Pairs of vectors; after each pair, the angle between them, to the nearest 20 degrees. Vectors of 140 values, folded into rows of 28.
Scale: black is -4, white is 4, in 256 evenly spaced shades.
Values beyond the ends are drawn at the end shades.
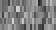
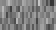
120 degrees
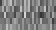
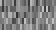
120 degrees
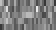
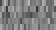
140 degrees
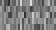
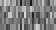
160 degrees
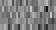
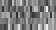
160 degrees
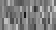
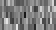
20 degrees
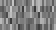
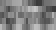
100 degrees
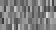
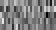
160 degrees
